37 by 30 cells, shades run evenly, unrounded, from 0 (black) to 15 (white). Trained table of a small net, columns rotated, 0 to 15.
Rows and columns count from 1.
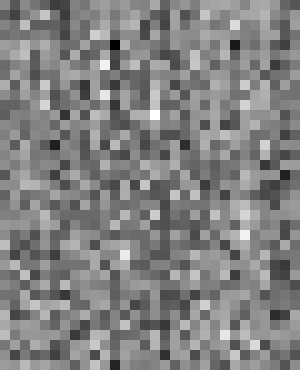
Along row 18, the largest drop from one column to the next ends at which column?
29
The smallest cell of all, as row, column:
5, 12
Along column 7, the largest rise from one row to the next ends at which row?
31
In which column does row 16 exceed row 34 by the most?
8
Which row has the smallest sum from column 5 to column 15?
15
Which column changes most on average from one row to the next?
24
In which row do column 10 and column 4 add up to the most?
35
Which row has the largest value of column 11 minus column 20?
36
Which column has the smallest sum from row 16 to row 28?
17
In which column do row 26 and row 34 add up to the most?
23
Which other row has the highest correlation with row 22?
11
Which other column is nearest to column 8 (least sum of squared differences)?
14
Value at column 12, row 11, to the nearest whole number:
3
